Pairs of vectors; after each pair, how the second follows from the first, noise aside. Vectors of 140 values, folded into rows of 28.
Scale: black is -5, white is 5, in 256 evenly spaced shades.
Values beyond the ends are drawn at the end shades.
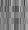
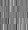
reversed, negated, partly zeroed.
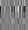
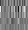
negated.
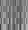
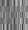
wrapped around.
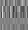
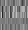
negated.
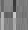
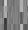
wrapped around.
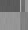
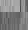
negated.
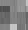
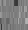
reversed, negated, partly zeroed.
